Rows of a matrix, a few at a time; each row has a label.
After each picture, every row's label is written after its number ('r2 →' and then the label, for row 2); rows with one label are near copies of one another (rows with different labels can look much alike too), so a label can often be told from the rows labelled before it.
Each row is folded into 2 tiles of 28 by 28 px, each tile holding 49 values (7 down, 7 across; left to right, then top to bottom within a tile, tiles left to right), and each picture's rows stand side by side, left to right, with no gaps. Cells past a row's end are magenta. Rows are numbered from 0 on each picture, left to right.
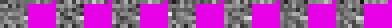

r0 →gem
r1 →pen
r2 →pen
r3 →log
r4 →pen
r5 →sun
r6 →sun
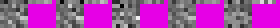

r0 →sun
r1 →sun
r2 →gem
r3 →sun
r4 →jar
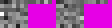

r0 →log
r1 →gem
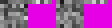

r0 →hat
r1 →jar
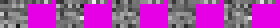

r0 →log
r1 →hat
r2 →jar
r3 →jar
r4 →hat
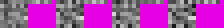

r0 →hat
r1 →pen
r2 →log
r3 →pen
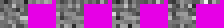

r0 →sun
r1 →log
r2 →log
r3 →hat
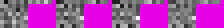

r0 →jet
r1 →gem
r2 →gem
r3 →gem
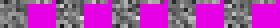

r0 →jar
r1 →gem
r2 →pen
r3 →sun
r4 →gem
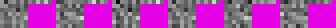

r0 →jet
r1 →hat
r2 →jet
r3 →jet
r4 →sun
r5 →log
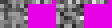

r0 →hat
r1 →pen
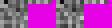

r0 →jet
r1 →jet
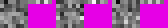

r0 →jar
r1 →hat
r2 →jet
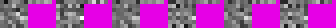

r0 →sun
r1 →hat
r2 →sun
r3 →gem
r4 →sun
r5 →gem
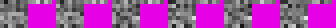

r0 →jar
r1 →jar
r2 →pen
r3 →gem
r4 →pen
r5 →gem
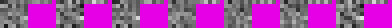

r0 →gem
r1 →pen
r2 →gem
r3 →jar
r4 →jet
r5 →jet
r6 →pen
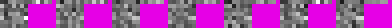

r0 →hat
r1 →jet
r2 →sun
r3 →pen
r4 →gem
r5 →hat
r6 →sun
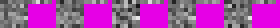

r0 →hat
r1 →jar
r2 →pen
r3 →sun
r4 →gem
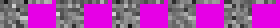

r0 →sun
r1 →log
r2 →log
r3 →sun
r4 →gem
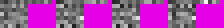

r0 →log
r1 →gem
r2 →gem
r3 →hat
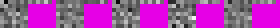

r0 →jet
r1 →log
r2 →jet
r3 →gem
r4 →jet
